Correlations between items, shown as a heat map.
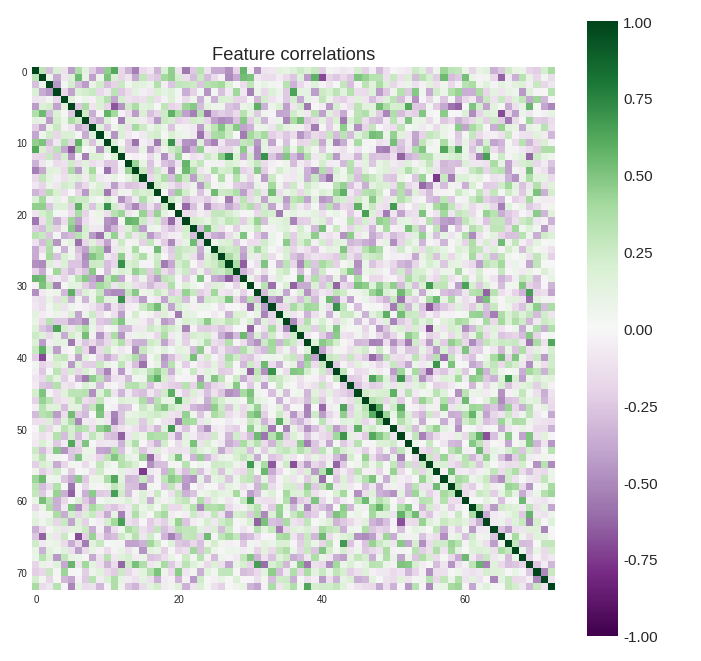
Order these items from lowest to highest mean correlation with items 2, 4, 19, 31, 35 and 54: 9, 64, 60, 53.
53, 64, 9, 60
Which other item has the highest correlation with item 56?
41
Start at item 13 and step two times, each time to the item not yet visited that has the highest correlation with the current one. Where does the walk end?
14
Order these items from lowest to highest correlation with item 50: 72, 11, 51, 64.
72, 11, 51, 64
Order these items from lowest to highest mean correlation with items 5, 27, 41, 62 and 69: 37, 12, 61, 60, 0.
0, 12, 60, 37, 61
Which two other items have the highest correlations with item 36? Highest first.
3, 42
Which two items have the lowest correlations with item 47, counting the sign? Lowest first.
40, 38
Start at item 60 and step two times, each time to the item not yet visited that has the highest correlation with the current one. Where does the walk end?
55
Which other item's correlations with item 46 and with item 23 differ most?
9
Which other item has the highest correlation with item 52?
5
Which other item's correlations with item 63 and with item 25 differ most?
31
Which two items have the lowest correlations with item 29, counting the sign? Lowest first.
27, 9
